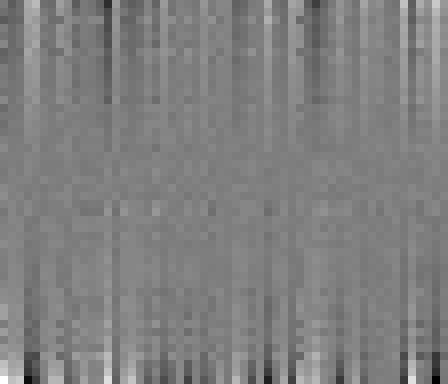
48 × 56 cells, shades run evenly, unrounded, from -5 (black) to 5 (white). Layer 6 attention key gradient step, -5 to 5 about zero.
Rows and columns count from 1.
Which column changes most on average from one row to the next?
1
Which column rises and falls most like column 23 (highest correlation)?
28
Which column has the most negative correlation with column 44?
27
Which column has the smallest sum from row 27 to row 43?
55
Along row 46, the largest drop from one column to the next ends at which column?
4
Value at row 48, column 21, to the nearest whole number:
-2
